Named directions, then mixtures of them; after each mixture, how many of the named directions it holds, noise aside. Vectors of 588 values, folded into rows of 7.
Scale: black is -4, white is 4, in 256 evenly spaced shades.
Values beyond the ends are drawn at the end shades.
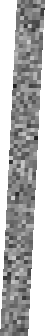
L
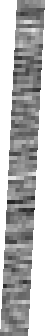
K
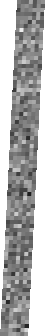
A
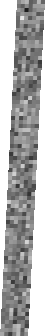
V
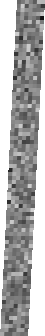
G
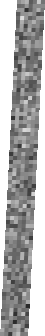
one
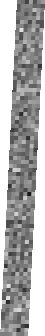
one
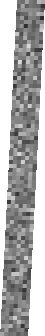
two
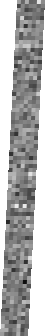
four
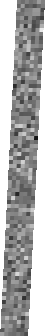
two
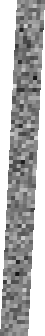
three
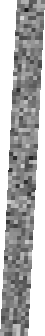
one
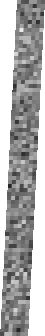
four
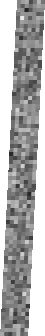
one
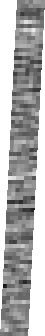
one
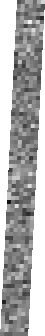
two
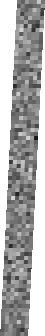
one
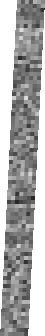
two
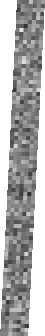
one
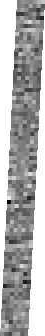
two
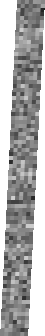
two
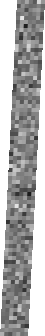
four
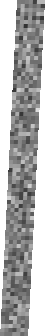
two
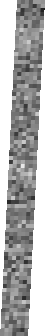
two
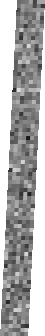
two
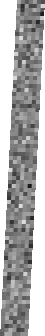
two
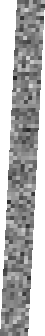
three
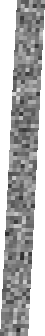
two
